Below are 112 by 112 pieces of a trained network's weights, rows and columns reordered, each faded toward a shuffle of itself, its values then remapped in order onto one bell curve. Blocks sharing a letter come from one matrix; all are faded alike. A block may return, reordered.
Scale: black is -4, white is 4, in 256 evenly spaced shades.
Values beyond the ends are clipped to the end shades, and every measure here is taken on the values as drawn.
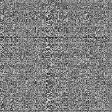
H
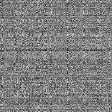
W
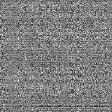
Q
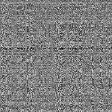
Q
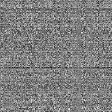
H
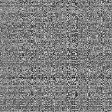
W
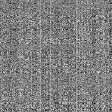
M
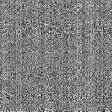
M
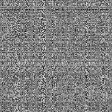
Q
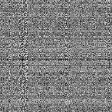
W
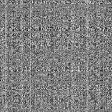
M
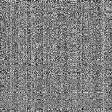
M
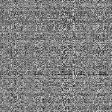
Q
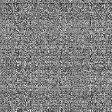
Q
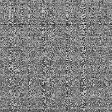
H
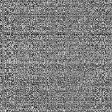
W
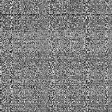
Q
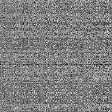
Q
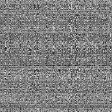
W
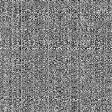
M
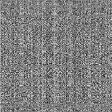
M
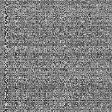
W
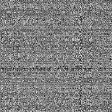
H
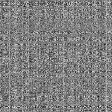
M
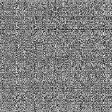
H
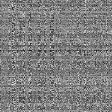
W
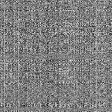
M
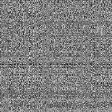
H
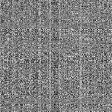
M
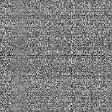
H
